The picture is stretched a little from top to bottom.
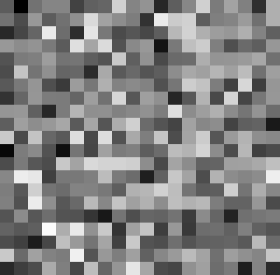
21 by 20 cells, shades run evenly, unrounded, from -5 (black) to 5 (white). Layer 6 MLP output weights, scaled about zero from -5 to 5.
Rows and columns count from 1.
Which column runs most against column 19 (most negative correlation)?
15
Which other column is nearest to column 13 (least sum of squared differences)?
16
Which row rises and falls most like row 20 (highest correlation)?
11
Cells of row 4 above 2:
4
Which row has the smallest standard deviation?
17
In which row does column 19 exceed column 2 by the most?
19
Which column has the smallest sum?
1
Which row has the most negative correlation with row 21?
14
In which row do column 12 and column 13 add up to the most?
2
